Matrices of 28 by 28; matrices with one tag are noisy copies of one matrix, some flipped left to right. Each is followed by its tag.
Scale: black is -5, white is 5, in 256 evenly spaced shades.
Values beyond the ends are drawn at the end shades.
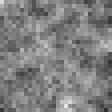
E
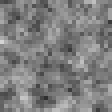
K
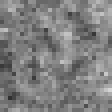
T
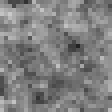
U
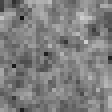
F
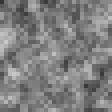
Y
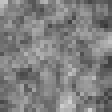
E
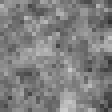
E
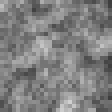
E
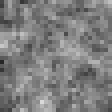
E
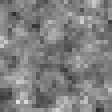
K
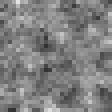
K
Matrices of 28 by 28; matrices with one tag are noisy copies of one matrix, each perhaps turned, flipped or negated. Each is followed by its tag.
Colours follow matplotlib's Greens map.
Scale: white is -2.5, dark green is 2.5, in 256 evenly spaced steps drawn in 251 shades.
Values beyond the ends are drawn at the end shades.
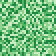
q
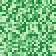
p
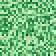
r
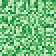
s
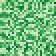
s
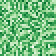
s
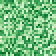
p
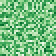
s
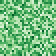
p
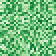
q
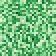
p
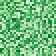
r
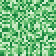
s
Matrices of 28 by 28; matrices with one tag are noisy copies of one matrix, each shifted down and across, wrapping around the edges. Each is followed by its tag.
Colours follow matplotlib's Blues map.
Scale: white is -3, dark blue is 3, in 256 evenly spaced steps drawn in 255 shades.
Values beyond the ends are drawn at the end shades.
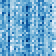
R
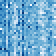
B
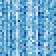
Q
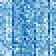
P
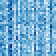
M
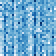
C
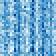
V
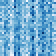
V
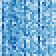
P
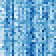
R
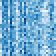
B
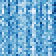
V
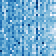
P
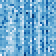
B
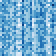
C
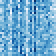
B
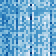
P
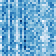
B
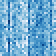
P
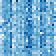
R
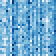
Q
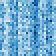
R
